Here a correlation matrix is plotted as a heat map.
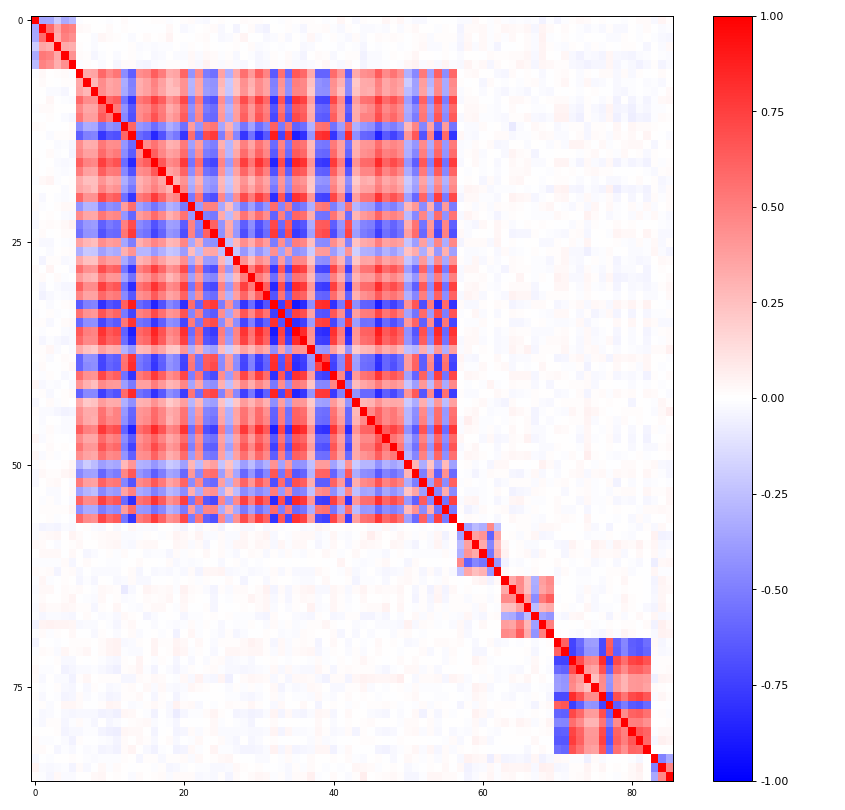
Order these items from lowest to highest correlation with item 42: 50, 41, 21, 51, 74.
41, 74, 50, 21, 51
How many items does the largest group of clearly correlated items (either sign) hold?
51
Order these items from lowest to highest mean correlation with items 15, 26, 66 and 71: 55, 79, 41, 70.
79, 55, 41, 70
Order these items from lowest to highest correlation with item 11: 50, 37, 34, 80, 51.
34, 51, 50, 80, 37
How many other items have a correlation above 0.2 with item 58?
3
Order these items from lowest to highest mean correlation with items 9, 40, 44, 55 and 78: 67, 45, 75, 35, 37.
67, 75, 37, 45, 35
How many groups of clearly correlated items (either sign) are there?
6
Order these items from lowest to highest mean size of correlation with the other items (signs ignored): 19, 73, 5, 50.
5, 73, 50, 19
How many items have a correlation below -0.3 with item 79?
3
